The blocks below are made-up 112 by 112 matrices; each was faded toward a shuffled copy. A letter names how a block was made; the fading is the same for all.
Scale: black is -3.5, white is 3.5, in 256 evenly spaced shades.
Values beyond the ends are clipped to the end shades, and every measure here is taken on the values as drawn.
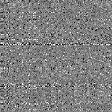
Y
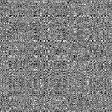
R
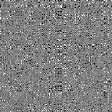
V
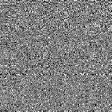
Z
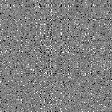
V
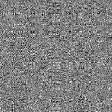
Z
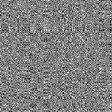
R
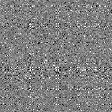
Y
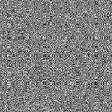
R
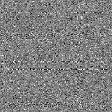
Z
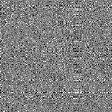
Y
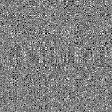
Y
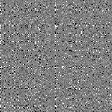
V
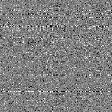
Y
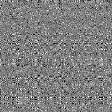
Y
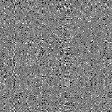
V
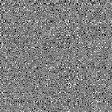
Y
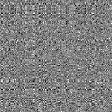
R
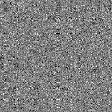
Z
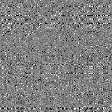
Y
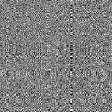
R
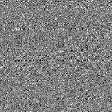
Z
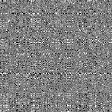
Y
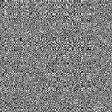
R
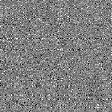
Z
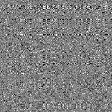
Y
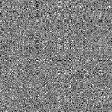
Z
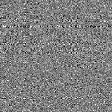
Z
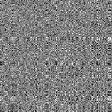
R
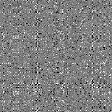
V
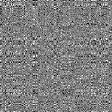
R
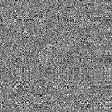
Z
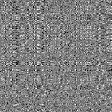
R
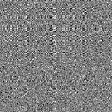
R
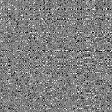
Y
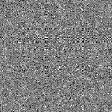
Z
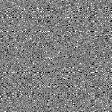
Y
